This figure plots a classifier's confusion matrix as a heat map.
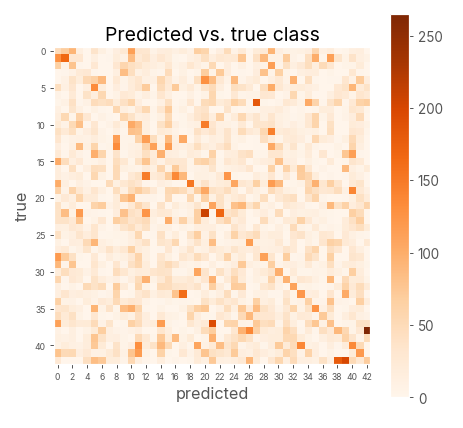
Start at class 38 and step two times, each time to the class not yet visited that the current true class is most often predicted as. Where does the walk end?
39
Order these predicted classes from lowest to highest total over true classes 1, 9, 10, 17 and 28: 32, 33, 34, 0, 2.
32, 33, 2, 34, 0
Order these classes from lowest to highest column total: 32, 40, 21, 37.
32, 37, 40, 21
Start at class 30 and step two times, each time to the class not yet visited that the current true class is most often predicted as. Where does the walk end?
40
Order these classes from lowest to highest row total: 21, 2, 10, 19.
2, 10, 21, 19
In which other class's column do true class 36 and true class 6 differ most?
26
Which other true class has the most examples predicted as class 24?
18
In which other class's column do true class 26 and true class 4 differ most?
20
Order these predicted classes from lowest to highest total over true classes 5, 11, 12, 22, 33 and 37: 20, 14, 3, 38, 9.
38, 9, 3, 14, 20
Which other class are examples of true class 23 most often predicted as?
15
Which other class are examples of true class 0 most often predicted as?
10
